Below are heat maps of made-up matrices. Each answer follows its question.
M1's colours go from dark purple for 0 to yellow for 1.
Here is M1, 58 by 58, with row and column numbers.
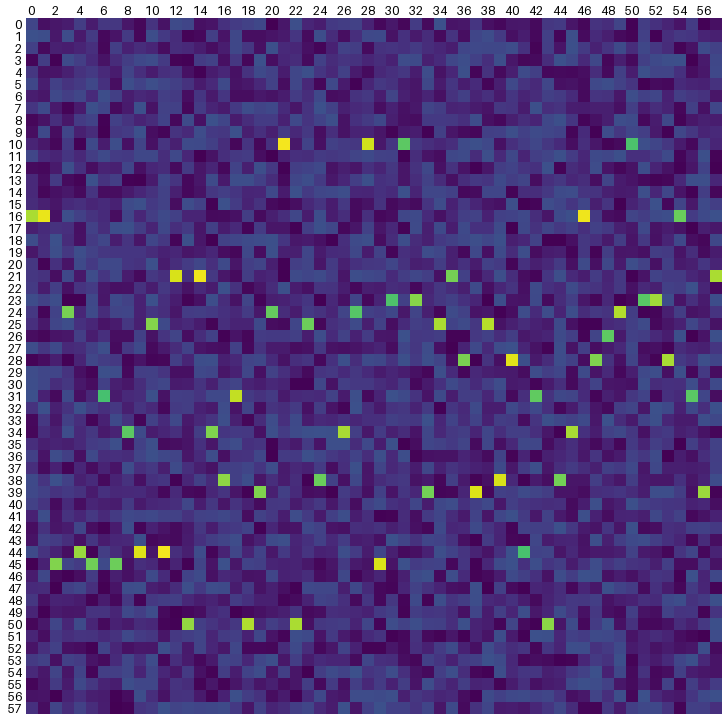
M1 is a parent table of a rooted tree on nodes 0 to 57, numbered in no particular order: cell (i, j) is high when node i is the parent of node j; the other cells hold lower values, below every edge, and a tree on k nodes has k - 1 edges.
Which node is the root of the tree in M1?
25
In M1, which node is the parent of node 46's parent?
38
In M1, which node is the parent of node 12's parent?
10
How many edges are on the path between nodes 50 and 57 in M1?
3
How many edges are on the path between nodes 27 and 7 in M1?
6
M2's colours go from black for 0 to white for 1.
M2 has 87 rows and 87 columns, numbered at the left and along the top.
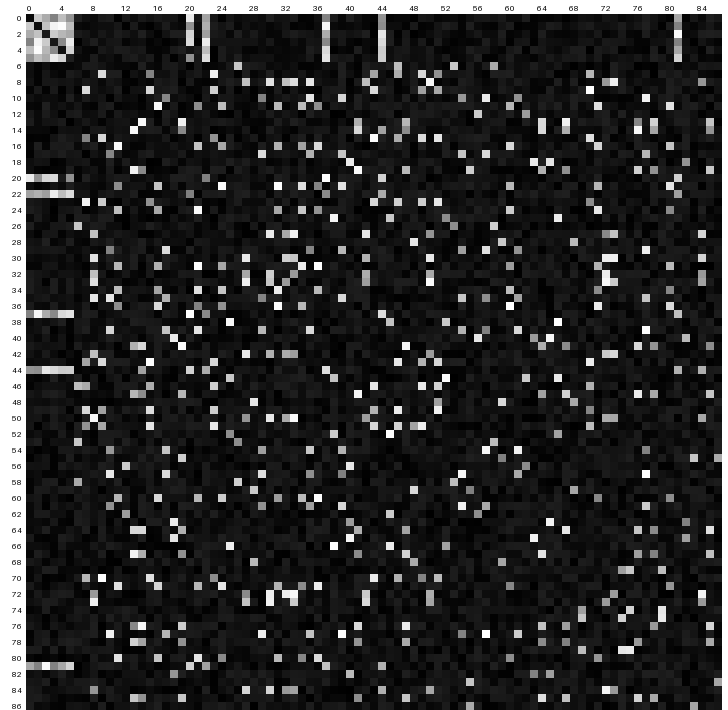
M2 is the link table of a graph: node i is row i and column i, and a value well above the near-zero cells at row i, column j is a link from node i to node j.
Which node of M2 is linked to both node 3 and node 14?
node 44
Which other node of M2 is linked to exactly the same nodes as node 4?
node 20
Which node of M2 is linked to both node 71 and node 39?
node 21
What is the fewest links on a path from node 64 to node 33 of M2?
4
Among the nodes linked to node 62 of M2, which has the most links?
node 45
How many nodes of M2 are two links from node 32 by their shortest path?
3
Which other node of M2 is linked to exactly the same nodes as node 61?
node 17
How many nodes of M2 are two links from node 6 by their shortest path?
7
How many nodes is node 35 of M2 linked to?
9
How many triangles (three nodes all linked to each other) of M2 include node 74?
3
